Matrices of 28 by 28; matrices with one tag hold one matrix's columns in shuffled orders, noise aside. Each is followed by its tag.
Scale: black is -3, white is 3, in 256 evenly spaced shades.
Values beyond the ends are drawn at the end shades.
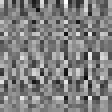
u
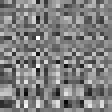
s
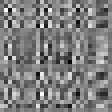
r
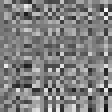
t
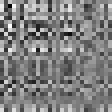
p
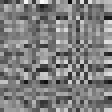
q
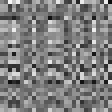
q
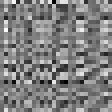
q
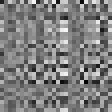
q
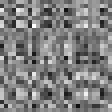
r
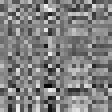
t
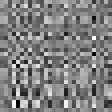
s
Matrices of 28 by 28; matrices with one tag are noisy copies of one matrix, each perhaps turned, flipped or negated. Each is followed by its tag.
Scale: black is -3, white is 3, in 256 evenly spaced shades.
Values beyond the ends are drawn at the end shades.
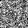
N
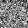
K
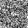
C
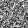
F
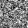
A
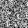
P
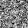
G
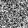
K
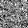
N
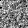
N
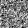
P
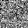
P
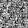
A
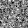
P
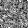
N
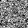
N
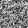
N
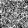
G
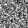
F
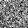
F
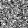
P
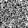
K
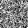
N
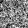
G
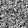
P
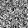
P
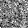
N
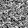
A
